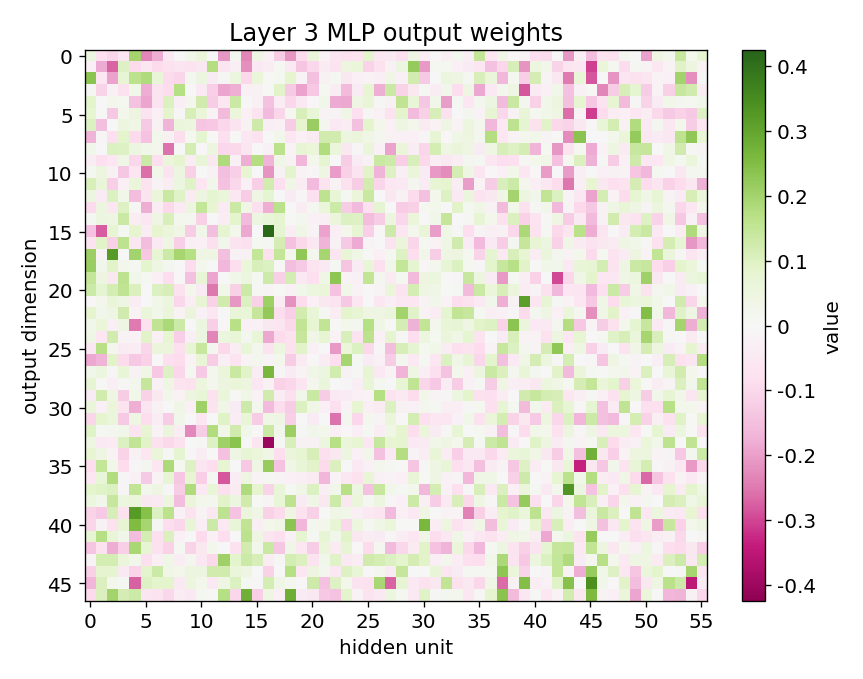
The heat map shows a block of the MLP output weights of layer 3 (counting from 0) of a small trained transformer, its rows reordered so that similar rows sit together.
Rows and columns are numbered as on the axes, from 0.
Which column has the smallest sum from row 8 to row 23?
45
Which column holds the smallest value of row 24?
11
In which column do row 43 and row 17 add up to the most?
2
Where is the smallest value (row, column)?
33, 16
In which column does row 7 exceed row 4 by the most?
22
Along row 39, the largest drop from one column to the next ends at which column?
13
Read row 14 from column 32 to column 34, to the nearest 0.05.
0.15 0 0
